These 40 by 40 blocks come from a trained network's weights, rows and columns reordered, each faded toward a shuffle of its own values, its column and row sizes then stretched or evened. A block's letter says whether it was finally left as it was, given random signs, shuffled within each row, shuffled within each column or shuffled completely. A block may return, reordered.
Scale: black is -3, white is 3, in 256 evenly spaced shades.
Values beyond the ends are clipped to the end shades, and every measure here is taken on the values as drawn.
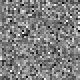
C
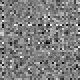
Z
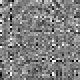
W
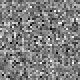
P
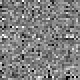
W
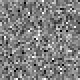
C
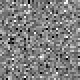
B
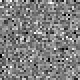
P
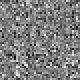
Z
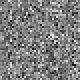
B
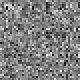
W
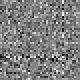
Z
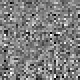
W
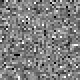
C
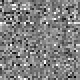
Z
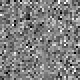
B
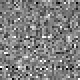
P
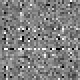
Z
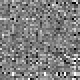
W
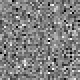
B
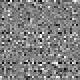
W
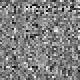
Z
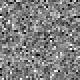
C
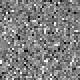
C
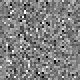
B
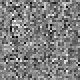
Z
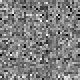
W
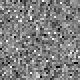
C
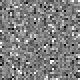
B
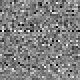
P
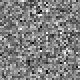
B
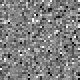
B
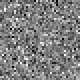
C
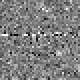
P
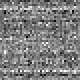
W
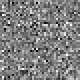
W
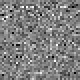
P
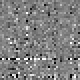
Z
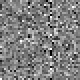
B
